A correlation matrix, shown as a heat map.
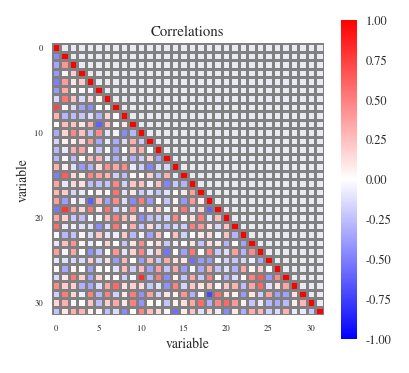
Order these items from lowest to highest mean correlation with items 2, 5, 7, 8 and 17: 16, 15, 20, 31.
31, 15, 16, 20
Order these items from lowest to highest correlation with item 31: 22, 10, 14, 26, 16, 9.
14, 22, 26, 9, 16, 10
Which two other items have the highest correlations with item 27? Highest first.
10, 24
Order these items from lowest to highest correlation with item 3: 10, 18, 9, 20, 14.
14, 20, 18, 9, 10
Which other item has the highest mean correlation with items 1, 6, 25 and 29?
19
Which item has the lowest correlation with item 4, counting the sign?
18
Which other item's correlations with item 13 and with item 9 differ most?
5
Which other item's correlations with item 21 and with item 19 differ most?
0
